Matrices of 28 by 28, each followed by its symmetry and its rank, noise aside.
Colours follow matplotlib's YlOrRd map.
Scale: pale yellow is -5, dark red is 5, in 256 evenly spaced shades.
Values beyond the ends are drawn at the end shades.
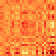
symmetric, rank two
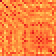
symmetric, rank four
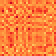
symmetric, rank three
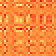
no symmetry, rank two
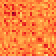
symmetric, rank four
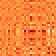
no symmetry, rank two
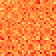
symmetric, rank four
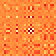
symmetric, rank two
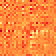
symmetric, rank three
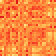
symmetric, rank four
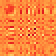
symmetric, rank two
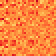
no symmetry, rank four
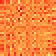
no symmetry, rank four
